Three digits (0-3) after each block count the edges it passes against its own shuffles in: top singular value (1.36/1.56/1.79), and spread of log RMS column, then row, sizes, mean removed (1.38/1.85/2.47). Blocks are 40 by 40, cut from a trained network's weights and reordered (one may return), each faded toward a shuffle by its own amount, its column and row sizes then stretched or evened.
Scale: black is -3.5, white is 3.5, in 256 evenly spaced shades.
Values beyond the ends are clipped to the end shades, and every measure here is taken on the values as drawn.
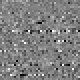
0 0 2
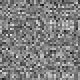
3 0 0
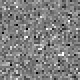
0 1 1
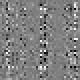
3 3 2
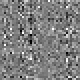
2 3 1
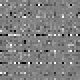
3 2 3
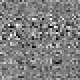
1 1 3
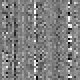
3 3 0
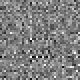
2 1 2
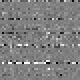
3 0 3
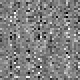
2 3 1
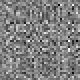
3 2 1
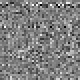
2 1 2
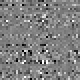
0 2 3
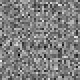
3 1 0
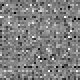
0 0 2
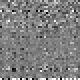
2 1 3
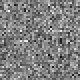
0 1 1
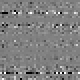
2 0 3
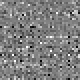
0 1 3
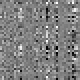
3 3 2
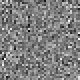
0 2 0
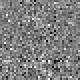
1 1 0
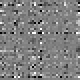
1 3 3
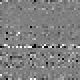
2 1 3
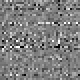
1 1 3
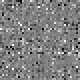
0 1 2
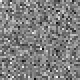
0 0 0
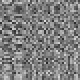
3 1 1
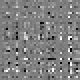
3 3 3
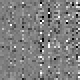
0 3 1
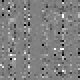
1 3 0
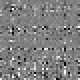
1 2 3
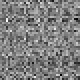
3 1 2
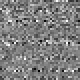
0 0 3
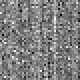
2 1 0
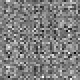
3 2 1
